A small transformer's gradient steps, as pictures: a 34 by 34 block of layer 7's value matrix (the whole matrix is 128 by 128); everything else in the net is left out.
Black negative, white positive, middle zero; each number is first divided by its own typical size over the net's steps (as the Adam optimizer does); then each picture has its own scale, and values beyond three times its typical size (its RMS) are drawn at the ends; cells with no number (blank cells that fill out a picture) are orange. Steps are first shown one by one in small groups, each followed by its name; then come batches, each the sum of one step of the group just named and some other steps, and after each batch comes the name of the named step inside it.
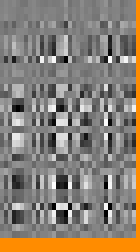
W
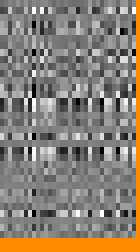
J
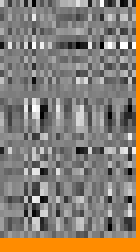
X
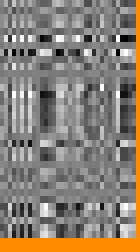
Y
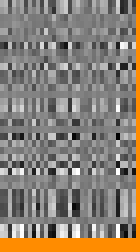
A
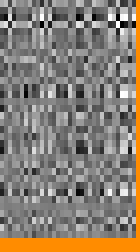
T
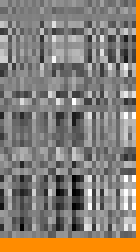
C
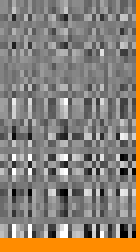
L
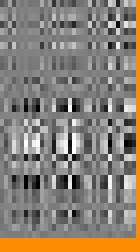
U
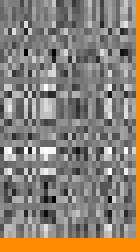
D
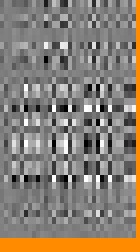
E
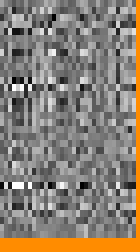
T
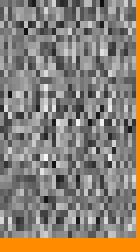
D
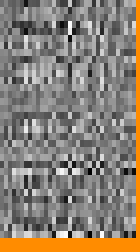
L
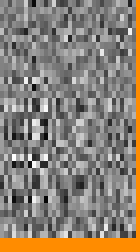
L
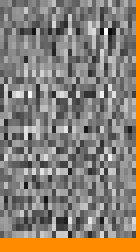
D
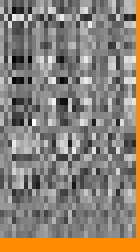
U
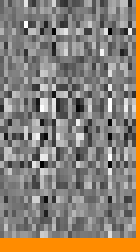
D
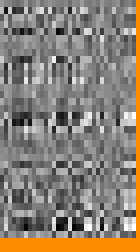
C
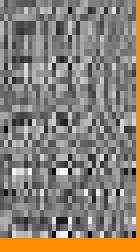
L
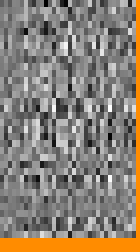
E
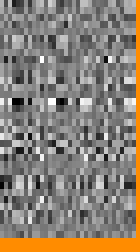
W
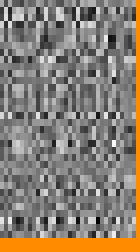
W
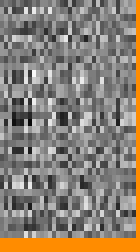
J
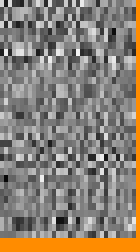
W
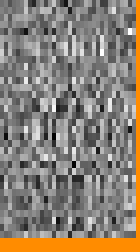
C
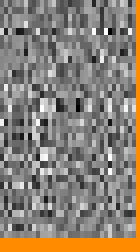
D
